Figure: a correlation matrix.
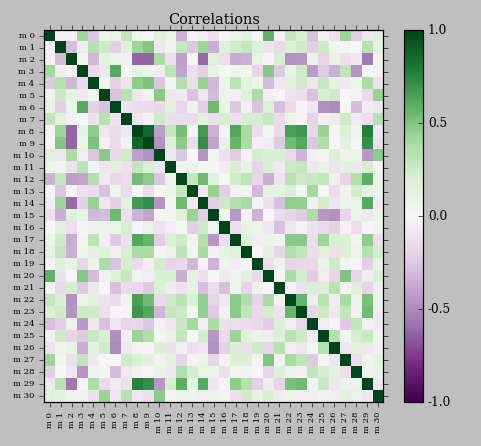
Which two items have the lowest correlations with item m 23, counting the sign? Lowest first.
m 2, m 10
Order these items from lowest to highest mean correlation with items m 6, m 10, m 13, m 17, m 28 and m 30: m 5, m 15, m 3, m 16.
m 16, m 3, m 5, m 15
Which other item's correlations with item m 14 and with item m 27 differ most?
m 12
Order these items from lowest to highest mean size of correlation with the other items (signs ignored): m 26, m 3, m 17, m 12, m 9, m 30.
m 30, m 26, m 3, m 17, m 12, m 9
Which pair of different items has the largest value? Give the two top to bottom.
m 8, m 9
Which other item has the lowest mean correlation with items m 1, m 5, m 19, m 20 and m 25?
m 15
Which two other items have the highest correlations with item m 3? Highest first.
m 6, m 20
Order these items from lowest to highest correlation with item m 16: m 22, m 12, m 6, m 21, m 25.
m 21, m 25, m 22, m 12, m 6
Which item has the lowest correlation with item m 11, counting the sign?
m 19
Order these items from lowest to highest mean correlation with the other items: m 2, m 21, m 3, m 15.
m 2, m 15, m 21, m 3
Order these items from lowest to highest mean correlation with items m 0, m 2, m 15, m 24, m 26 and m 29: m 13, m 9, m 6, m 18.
m 9, m 18, m 6, m 13
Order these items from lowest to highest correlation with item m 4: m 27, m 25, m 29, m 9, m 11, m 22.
m 27, m 11, m 22, m 25, m 29, m 9
